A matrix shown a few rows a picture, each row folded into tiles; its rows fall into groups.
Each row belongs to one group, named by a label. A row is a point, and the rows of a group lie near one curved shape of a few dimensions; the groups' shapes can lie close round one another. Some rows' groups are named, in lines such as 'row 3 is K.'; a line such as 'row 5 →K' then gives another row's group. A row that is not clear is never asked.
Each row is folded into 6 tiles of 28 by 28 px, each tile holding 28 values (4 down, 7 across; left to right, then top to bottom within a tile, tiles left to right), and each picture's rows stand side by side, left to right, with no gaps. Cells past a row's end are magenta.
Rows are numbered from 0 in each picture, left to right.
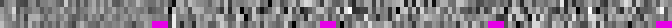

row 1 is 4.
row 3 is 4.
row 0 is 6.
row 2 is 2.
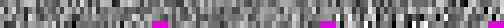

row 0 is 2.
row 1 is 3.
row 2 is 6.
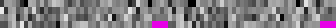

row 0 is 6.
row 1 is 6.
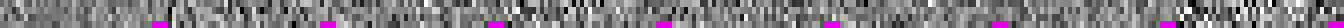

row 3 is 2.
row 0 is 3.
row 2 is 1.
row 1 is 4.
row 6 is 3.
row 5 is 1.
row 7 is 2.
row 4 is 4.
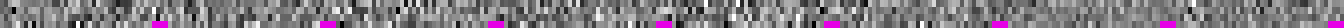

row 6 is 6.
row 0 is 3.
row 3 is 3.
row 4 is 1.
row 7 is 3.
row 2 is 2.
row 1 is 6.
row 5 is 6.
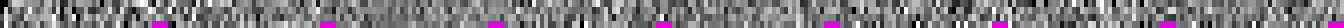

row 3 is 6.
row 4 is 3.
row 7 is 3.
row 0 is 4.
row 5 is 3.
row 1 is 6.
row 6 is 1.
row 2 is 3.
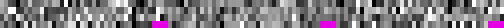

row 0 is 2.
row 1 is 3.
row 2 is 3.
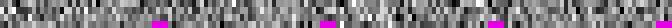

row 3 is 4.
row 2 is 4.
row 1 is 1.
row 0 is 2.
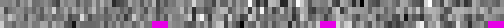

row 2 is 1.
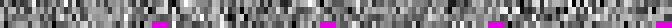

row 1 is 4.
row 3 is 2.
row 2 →3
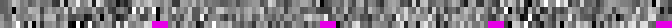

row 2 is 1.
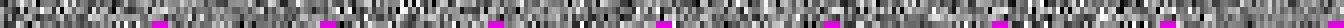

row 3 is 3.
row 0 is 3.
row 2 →2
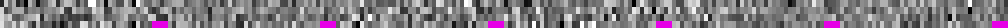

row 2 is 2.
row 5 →6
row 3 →6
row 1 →6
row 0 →1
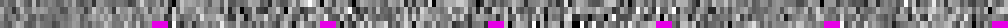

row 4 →6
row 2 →2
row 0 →3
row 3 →6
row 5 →1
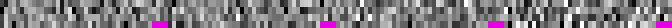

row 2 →2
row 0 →4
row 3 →6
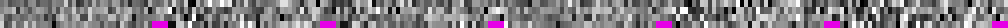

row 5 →6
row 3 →1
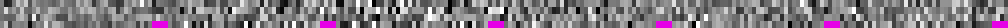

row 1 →3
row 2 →3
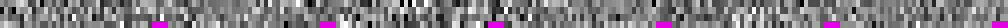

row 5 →3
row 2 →1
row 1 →2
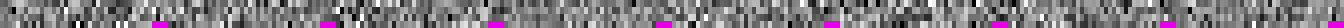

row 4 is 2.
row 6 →4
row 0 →3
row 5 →1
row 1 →2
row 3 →1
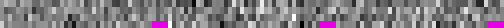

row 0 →6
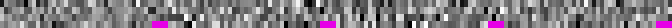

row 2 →6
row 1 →2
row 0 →1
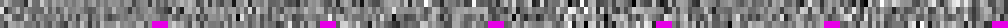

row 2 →1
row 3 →1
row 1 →4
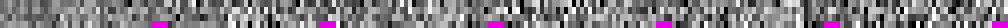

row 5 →3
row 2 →1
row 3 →2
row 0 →1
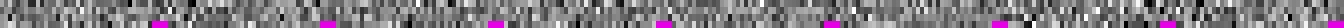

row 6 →2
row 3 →2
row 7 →6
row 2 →2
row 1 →6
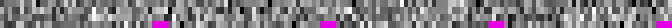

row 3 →1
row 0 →3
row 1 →4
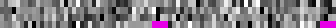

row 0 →3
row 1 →1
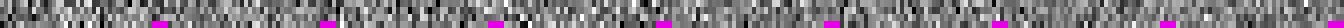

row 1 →1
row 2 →4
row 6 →3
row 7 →6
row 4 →2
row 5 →4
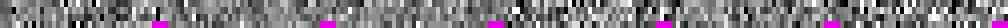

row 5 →3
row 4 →4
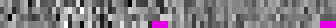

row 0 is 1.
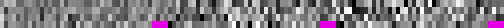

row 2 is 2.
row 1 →1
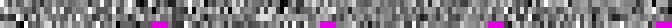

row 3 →6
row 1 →3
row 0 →2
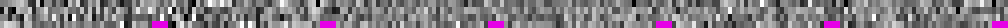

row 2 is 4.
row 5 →4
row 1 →6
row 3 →1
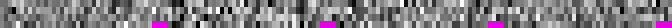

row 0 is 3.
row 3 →4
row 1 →3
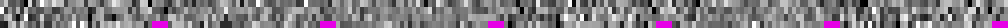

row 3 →1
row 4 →6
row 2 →2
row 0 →6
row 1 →1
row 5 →6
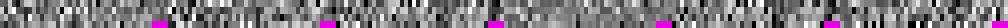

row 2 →1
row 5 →3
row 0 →2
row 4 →1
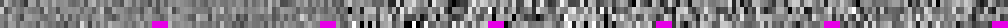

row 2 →3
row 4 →4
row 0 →6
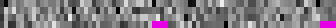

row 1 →6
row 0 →4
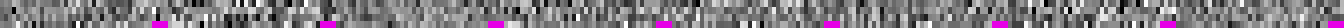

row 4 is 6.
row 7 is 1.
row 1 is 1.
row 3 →4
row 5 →6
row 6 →3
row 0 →3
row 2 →1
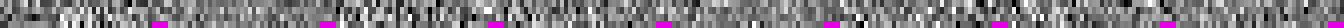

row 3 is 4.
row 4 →6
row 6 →4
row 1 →4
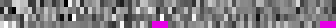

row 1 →6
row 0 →4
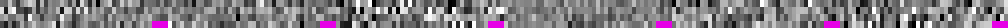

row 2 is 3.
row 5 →6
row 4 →1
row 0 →2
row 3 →6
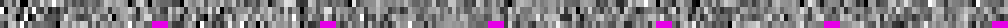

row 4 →6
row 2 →3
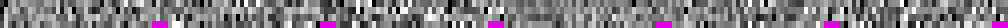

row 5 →6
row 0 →4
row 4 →3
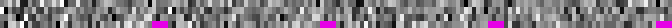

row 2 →6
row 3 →4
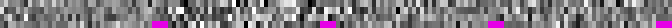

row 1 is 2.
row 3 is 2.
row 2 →2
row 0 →6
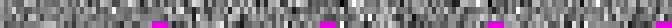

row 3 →6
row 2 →4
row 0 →2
